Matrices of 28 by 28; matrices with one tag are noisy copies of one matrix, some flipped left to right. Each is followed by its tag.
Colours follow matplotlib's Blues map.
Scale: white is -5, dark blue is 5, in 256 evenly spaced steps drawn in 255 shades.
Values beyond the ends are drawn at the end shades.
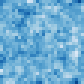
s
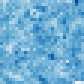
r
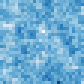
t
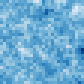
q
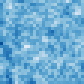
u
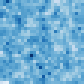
r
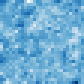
s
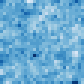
s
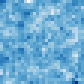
s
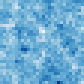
t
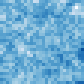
q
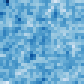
r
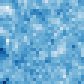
q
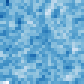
r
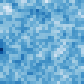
q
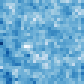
u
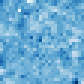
s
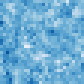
u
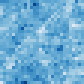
t
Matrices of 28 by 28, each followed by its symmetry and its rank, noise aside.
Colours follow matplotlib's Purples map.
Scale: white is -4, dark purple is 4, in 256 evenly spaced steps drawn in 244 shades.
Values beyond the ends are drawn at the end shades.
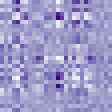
no symmetry, rank two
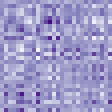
antisymmetric, rank two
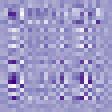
no symmetry, rank two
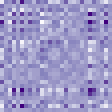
symmetric, rank two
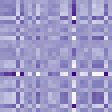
symmetric, rank one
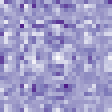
no symmetry, rank three
